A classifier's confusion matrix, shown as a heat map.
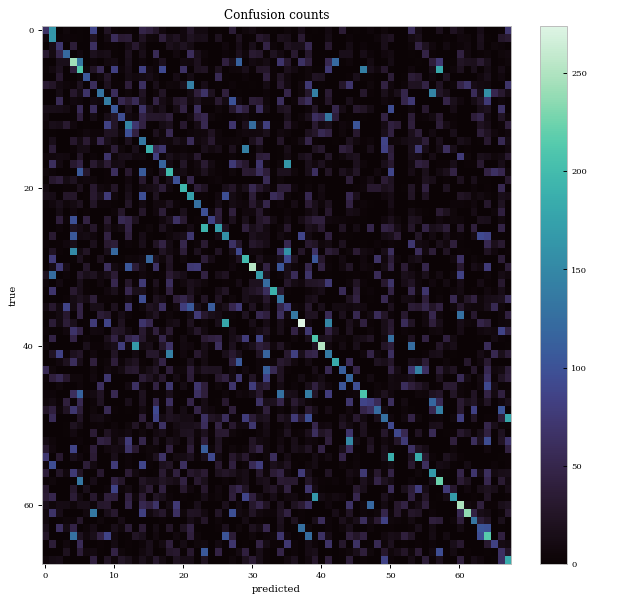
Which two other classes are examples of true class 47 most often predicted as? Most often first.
56, 46
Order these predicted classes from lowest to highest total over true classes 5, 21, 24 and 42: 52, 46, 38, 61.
52, 61, 38, 46
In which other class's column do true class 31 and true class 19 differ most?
1
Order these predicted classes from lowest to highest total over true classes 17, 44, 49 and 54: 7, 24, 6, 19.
6, 19, 7, 24
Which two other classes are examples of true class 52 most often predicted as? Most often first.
44, 64
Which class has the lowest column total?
51
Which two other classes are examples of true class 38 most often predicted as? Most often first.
66, 4
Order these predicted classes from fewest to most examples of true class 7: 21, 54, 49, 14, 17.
17, 54, 49, 14, 21
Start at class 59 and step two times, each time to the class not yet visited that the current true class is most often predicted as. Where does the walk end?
50
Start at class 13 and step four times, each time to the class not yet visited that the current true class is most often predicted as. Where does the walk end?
14
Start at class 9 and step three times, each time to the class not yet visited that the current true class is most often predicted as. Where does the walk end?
23
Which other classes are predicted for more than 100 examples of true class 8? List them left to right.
39, 56, 64
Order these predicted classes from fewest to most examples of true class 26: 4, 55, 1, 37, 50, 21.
55, 50, 1, 21, 37, 4
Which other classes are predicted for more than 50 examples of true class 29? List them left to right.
1, 15, 35, 39, 48, 60
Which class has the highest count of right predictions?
37
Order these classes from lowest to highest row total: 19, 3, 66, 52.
19, 3, 66, 52
